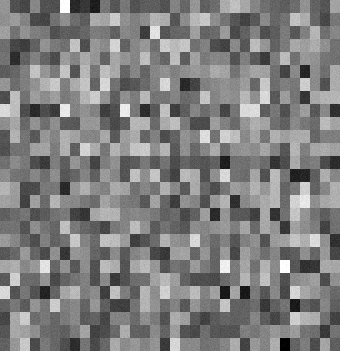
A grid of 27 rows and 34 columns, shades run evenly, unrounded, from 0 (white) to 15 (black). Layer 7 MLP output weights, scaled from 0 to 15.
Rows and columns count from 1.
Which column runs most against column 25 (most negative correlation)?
12
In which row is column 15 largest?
9
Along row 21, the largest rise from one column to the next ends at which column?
30
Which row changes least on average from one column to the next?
26
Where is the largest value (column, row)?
29, 27
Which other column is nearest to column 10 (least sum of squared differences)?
21
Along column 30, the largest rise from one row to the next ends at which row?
24
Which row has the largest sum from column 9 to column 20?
1
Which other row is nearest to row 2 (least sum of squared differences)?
17
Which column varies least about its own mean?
22
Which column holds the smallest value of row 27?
18
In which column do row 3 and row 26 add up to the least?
16
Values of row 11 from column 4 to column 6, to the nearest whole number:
10 6 7
